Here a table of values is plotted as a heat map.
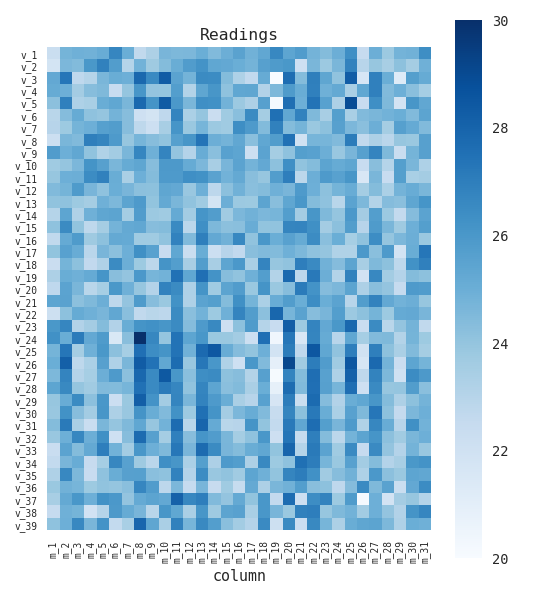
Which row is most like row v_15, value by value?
v_35
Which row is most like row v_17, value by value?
v_36
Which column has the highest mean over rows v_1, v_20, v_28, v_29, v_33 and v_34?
m_22
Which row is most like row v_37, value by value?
v_19
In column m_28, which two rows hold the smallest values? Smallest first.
v_37, v_11
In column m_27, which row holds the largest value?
v_26
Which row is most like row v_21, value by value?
v_4
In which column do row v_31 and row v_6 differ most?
m_19
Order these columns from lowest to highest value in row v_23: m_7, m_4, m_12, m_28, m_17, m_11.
m_28, m_4, m_12, m_7, m_17, m_11
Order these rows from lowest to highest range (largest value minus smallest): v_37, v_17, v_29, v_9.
v_9, v_17, v_29, v_37
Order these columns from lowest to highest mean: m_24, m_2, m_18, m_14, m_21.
m_24, m_21, m_14, m_18, m_2
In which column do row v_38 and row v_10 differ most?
m_4
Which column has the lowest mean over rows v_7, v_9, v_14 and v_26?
m_29
